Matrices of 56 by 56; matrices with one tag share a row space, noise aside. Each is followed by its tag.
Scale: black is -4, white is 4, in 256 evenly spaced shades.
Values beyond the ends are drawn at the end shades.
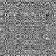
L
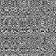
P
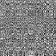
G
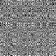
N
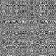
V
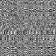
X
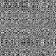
P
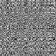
X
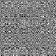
P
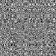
X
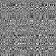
V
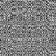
N
